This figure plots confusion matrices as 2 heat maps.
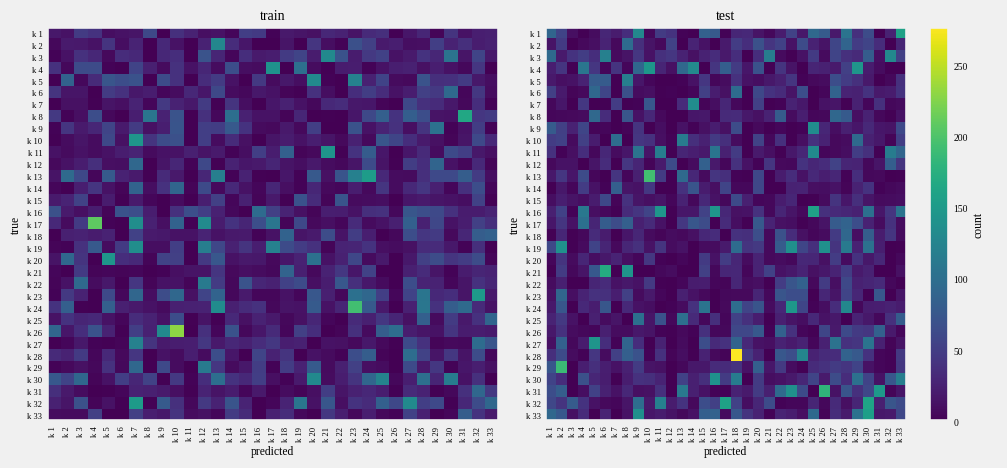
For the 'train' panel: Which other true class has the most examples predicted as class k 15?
k 22
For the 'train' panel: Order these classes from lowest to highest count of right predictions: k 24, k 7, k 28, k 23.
k 7, k 28, k 24, k 23
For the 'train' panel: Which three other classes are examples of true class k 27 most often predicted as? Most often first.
k 7, k 32, k 33
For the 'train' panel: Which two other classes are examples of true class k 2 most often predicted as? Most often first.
k 13, k 23
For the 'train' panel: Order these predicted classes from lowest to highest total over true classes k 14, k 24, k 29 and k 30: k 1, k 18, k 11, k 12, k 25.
k 11, k 18, k 1, k 25, k 12
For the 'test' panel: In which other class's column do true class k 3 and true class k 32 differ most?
k 17
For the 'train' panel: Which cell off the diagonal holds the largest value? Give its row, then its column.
k 26, k 10
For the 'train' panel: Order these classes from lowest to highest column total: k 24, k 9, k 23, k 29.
k 9, k 29, k 24, k 23
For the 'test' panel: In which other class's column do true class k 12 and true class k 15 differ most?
k 32
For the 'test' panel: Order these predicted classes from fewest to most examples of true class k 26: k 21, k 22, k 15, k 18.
k 21, k 15, k 18, k 22
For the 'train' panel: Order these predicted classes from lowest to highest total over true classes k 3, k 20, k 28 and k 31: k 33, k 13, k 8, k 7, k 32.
k 8, k 33, k 7, k 13, k 32
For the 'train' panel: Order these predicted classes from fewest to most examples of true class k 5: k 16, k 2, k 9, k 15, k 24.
k 15, k 24, k 16, k 9, k 2
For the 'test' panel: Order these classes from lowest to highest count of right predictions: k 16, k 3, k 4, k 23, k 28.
k 3, k 23, k 28, k 4, k 16
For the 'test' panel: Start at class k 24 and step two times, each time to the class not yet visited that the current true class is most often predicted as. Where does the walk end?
k 2
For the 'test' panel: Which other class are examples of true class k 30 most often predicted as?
k 16
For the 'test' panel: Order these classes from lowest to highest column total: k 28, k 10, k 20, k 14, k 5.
k 14, k 10, k 5, k 20, k 28
